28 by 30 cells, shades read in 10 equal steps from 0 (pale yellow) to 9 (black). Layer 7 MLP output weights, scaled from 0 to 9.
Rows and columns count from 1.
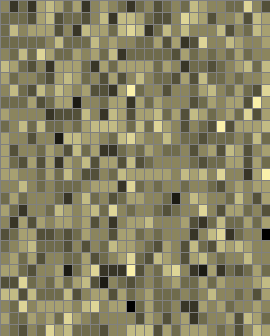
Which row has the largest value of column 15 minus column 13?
26
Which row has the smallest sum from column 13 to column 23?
15
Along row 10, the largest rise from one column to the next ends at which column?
29
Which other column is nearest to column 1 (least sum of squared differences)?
17
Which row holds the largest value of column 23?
23
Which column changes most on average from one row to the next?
13
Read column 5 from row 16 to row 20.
5 4 4 3 6
